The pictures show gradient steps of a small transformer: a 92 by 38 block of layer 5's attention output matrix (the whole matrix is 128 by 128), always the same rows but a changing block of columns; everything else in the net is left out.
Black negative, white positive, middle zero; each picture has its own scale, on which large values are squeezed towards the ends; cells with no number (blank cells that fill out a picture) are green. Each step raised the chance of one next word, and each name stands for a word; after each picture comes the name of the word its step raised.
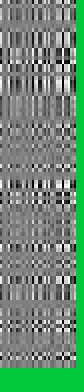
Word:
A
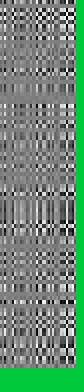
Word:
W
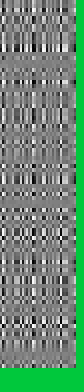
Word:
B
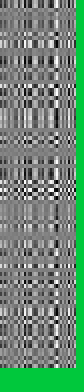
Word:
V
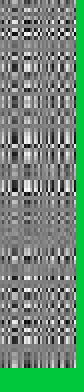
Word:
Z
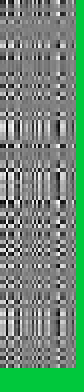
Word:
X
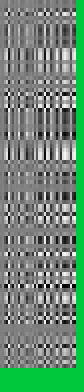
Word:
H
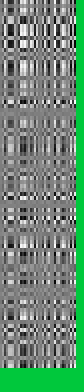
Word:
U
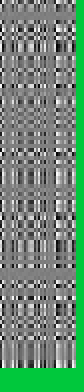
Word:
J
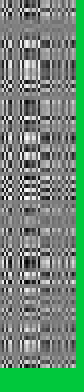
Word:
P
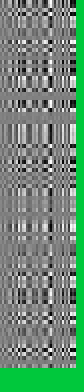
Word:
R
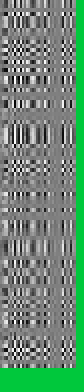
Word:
R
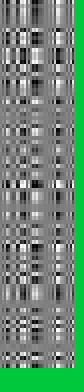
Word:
A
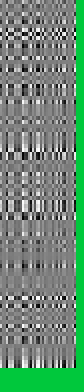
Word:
J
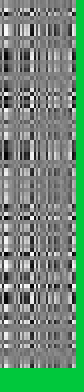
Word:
H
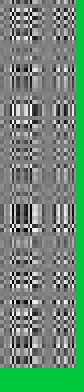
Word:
W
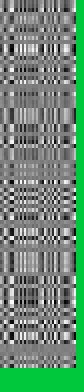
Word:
B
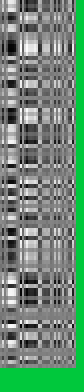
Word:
B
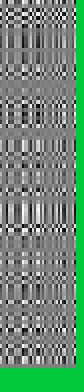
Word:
W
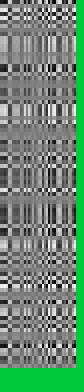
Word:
W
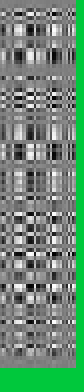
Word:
H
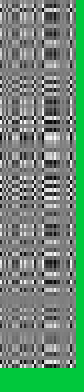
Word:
P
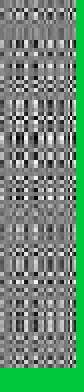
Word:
P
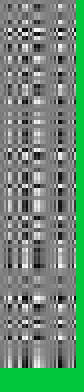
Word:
J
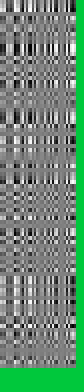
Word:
B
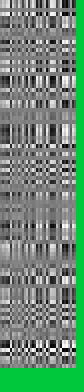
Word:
R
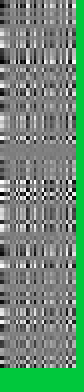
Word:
V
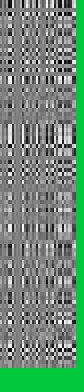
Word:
R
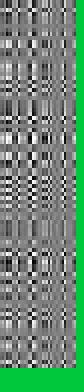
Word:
P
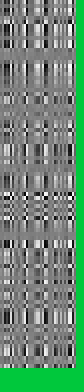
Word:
U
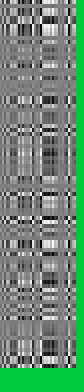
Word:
U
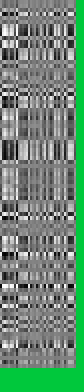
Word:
H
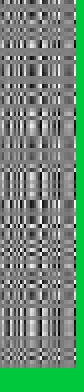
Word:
X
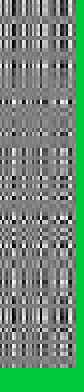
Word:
U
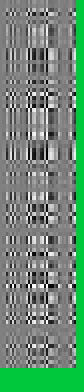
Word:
H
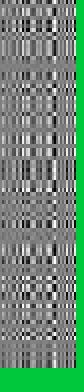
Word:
Z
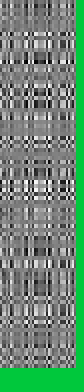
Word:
V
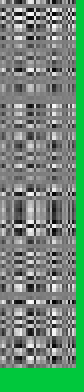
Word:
W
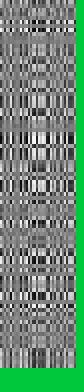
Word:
Z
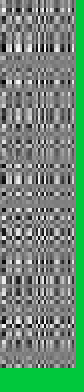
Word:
B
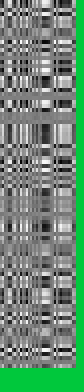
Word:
R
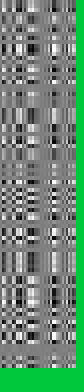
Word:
B
